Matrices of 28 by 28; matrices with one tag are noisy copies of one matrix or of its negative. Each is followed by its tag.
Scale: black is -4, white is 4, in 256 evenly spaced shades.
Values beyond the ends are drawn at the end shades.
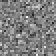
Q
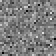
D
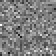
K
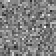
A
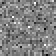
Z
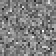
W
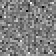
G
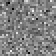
K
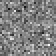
D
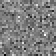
A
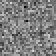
D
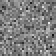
G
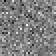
K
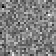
A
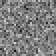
Q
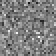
K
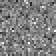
G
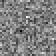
Q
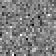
A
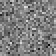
D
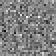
Q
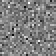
D
